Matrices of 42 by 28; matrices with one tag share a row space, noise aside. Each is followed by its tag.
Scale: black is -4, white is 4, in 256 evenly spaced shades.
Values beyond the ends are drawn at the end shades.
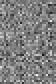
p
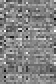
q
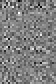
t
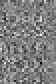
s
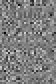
t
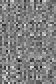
t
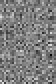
p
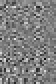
s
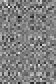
t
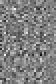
s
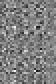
s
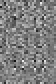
s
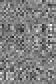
p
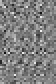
s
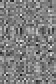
p
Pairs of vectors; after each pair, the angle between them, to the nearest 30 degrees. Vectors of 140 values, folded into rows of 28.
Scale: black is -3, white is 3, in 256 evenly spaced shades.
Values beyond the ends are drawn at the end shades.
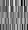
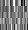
30 degrees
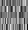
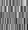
30 degrees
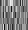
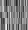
90 degrees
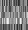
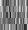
90 degrees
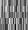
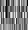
120 degrees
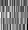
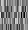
90 degrees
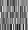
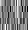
90 degrees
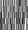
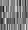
60 degrees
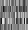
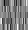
120 degrees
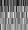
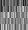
30 degrees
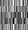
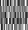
60 degrees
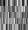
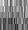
120 degrees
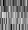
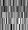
30 degrees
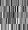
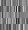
150 degrees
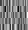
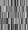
120 degrees
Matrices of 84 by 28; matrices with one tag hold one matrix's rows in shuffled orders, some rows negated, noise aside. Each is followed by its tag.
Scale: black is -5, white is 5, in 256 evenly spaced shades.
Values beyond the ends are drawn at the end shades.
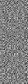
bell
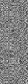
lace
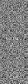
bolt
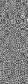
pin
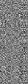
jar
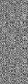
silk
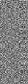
jar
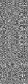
jar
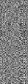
jar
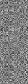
lace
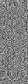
bell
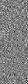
bell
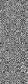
pin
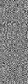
bell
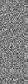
bolt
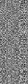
jar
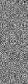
silk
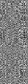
jar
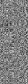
lace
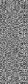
jar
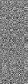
bolt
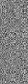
silk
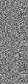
jar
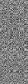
bolt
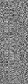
lace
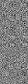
silk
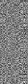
jar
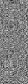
lace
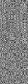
silk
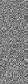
bolt
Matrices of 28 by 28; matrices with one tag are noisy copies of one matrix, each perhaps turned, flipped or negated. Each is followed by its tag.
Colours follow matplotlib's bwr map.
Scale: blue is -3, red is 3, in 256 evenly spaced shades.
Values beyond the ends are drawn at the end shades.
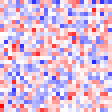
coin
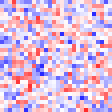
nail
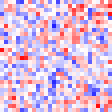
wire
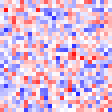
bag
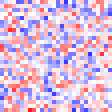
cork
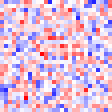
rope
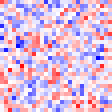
bag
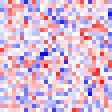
cork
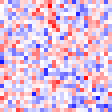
wire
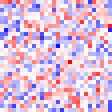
coin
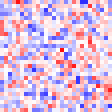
rope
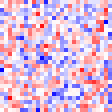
cork
